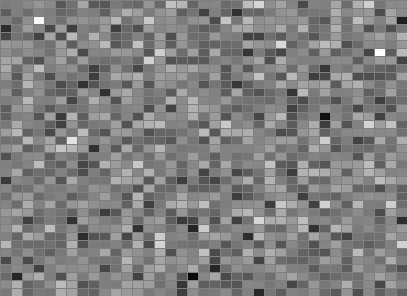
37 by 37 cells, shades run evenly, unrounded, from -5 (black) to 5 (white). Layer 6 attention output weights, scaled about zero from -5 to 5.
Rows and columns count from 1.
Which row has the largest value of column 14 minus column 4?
8
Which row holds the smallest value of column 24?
37
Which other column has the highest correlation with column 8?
23
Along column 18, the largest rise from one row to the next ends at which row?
36
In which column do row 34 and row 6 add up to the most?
26
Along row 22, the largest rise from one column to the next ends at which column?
28
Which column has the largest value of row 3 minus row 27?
4
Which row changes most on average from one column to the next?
15
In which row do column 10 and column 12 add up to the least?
30
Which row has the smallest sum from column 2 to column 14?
11
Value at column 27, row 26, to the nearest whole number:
2
